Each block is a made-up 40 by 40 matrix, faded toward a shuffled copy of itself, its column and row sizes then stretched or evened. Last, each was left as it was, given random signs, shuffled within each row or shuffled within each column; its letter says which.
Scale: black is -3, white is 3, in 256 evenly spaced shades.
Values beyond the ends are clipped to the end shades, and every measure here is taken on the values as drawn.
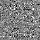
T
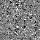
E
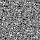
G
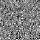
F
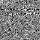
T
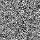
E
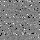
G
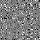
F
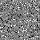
G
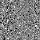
E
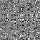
F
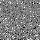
G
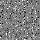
E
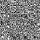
F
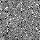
E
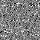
G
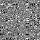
F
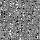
E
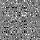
F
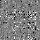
T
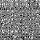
F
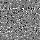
G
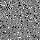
G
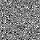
F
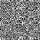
F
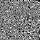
T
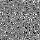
T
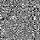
F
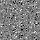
E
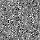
E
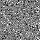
E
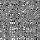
F
